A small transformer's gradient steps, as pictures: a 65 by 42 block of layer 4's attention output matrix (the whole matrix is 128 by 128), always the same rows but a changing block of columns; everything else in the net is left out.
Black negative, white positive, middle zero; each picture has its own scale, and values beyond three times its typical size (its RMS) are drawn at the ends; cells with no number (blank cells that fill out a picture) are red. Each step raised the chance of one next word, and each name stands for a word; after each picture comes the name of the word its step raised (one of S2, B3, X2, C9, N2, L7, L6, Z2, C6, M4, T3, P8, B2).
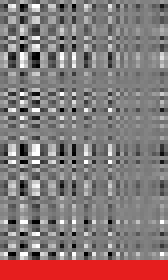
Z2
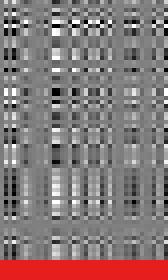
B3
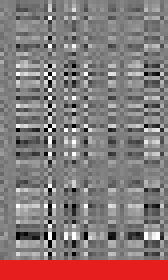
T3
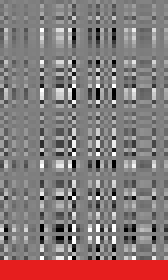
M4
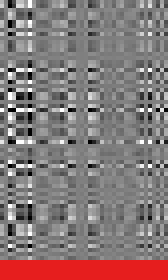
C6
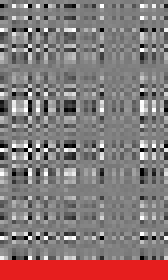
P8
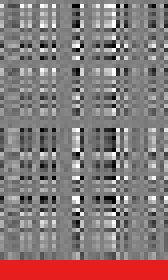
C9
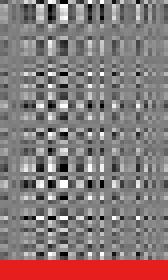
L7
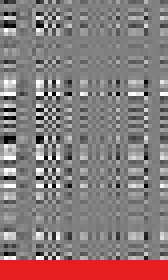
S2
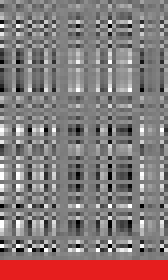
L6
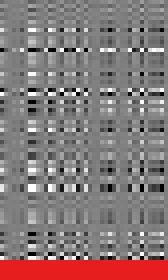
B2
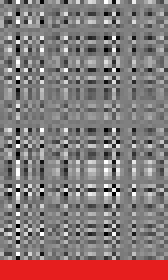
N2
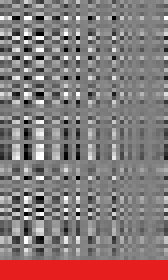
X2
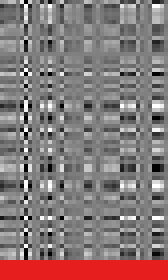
L7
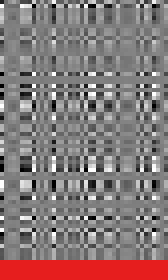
L7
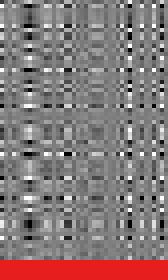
C9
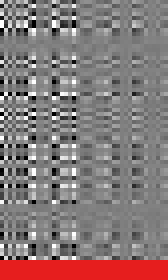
S2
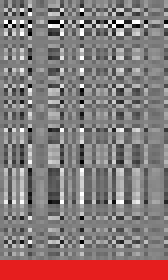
B3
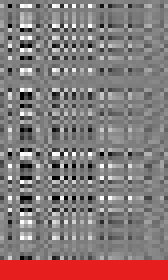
C9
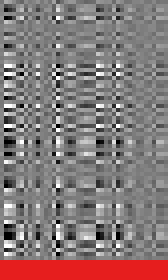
T3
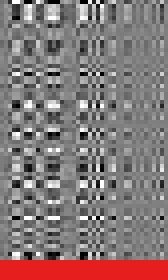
L7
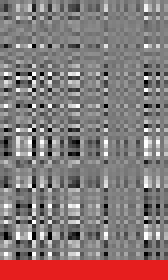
T3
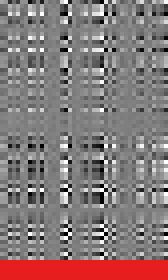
N2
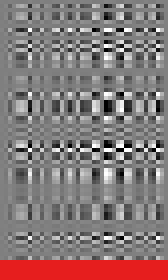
P8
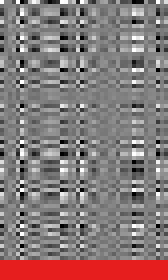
N2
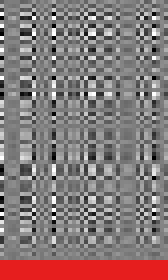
X2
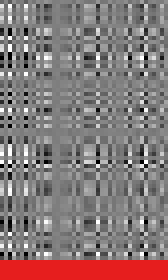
Z2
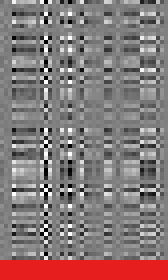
N2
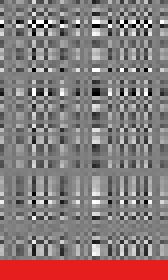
B3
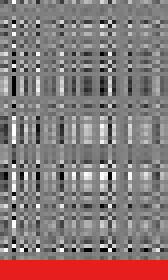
L6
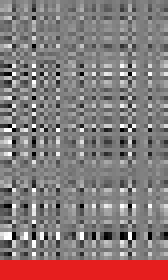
T3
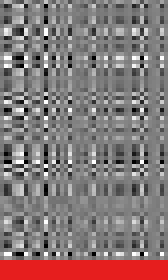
Z2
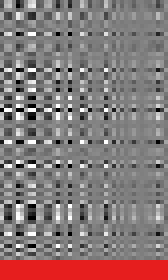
C6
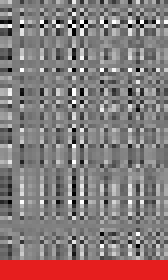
B3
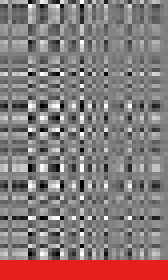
L7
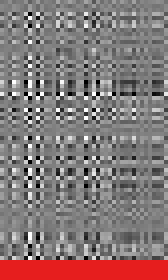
S2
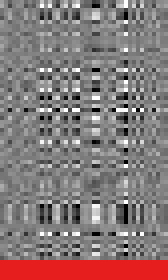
C6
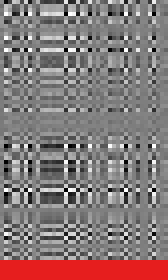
N2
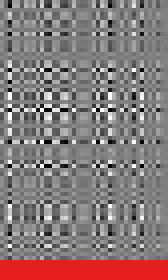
C6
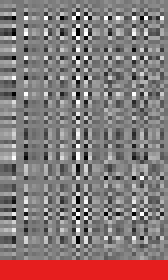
X2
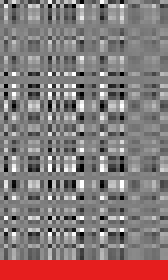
L7
